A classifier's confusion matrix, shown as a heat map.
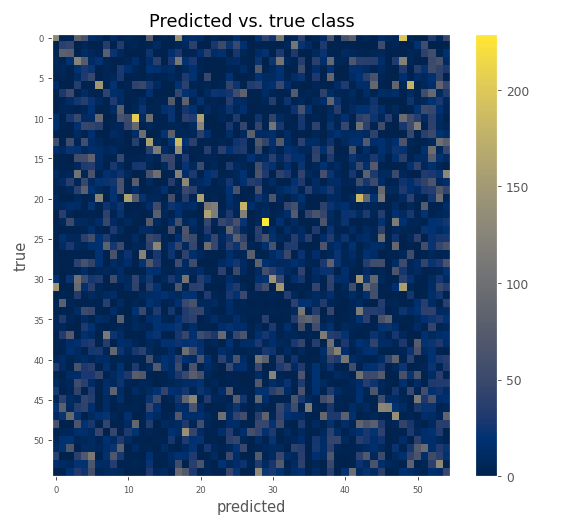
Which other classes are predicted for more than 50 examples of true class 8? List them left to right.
16, 18, 38
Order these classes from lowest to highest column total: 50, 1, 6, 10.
10, 1, 6, 50
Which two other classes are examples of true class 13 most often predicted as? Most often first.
17, 53
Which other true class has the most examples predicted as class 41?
54
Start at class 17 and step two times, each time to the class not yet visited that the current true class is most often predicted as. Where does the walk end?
28
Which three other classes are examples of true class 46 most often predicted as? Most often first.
45, 35, 1
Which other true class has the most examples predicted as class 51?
21
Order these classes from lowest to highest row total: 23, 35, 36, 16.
36, 16, 35, 23
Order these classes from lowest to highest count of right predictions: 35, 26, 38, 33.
33, 26, 35, 38
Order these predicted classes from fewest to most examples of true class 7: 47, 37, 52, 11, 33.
11, 47, 37, 33, 52
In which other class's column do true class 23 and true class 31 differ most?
29
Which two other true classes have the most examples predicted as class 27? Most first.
12, 49
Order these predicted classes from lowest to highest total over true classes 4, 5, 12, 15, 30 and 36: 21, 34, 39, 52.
39, 21, 34, 52
